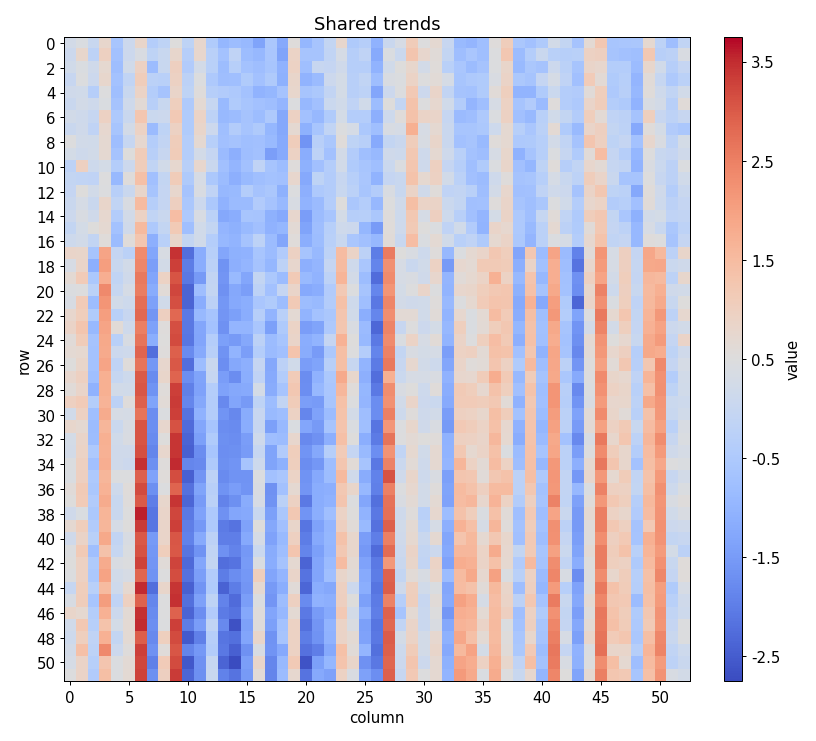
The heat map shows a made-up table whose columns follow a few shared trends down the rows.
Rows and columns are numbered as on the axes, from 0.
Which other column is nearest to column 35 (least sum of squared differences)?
47
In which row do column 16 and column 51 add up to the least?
0
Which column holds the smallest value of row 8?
20
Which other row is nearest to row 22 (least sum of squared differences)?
24
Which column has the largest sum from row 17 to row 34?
9
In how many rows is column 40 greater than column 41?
1
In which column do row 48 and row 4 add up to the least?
26
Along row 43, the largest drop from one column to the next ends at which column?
10
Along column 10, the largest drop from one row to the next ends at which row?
17
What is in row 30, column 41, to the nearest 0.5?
2
